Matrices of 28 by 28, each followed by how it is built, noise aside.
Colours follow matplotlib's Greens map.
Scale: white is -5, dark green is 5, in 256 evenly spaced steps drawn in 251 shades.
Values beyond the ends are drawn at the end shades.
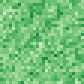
Hankel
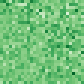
upper triangular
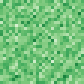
Hankel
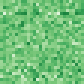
uneven rows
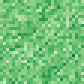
Hankel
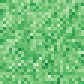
Hankel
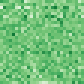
uneven rows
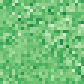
upper triangular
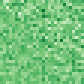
upper triangular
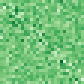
banded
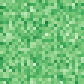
repeating rows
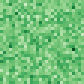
repeating rows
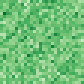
Hankel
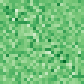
banded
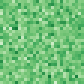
repeating rows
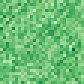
Hankel
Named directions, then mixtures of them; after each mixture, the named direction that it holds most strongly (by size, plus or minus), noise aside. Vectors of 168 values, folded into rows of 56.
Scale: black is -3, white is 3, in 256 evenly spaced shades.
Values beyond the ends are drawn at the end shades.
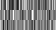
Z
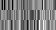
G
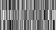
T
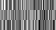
G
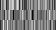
Z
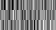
G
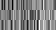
G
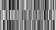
T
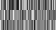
Z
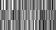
G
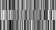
T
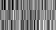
G
